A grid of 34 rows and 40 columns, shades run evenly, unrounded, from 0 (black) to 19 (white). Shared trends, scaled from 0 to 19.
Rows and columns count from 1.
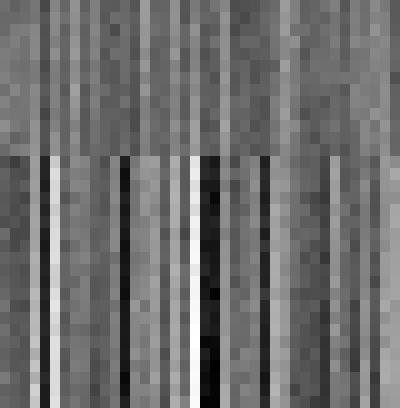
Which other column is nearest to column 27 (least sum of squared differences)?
5
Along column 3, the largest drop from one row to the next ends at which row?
14
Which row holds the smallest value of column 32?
34
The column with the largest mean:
20
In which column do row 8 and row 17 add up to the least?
22
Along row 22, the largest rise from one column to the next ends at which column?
6
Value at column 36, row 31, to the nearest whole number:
4
